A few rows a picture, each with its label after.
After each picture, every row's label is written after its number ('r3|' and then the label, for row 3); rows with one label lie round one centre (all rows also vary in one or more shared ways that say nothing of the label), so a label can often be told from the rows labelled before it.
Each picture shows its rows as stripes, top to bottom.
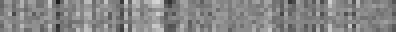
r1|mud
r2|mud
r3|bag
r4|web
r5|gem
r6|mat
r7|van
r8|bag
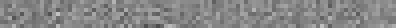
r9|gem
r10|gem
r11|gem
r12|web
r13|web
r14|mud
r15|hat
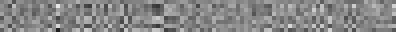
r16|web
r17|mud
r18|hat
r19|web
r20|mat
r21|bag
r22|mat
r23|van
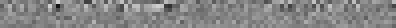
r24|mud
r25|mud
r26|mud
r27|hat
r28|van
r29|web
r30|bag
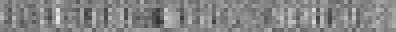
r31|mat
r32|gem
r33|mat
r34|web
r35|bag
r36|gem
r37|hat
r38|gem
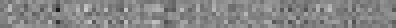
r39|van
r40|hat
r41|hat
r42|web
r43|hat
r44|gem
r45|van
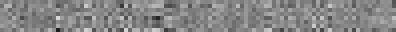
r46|bag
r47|mat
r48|mat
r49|web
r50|hat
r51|hat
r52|hat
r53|gem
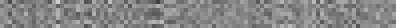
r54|bag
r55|web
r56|bag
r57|van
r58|mat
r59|web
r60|web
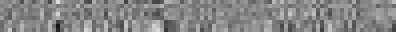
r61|web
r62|bag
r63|gem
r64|mat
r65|gem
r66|gem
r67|van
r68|web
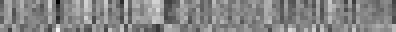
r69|van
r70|mud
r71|web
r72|web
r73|mat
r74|mat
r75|hat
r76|mat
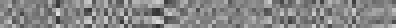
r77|gem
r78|hat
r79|mud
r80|hat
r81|gem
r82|bag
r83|hat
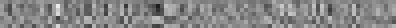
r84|van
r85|bag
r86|gem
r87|mat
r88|mat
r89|bag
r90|web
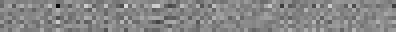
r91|mud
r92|van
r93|web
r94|mat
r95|mat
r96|gem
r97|mud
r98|mat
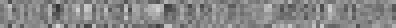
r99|bag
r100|hat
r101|web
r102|hat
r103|hat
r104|mat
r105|van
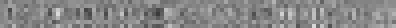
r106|web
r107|hat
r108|van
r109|mat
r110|mat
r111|hat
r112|hat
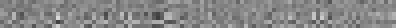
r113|gem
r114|bag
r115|gem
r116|hat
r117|hat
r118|mud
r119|web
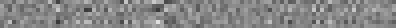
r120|mud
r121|gem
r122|mud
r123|bag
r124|van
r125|web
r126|mud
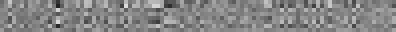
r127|hat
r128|mud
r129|mat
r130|hat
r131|mud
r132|bag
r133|hat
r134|bag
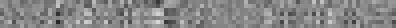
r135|hat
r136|bag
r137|mat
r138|bag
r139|web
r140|web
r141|mud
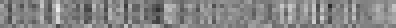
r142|mat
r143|gem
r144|mat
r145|mat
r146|mat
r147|gem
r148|gem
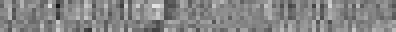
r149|mat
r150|mud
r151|web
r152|web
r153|web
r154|gem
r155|mat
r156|mud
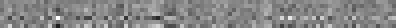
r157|mat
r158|gem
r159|hat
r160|mat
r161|mat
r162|gem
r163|hat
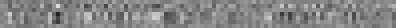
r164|gem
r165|mat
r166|web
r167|hat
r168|gem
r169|hat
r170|bag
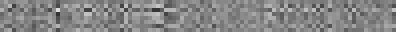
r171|van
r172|web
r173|web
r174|gem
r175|van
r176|web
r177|gem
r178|web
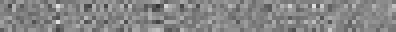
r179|mat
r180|mud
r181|hat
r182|gem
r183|hat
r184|web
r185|web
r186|mud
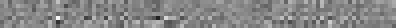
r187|mat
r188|van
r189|web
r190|van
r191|bag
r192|mud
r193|van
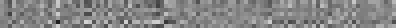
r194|mud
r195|van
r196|gem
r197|mud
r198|bag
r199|gem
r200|mat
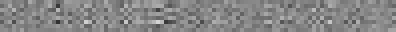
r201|mud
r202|mud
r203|hat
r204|mat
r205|mud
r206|mat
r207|mud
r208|hat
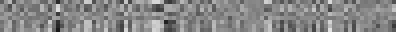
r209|mat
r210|gem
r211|gem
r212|mud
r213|bag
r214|mat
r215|bag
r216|van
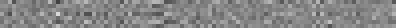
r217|web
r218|hat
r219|gem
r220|van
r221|mud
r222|mat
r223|gem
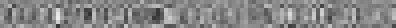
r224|mat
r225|web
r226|van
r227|van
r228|web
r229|bag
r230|van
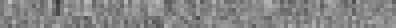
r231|hat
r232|web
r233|hat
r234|hat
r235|mud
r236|hat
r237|mat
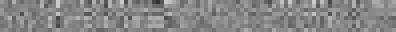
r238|hat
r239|mat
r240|gem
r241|web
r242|web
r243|mud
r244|mud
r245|web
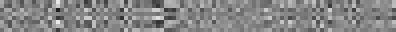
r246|web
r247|gem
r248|mat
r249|van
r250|bag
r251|gem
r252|van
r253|mud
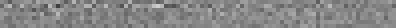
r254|van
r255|mat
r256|web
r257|mat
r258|gem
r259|van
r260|mat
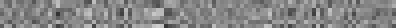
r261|web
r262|gem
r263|bag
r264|bag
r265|gem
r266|web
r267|mat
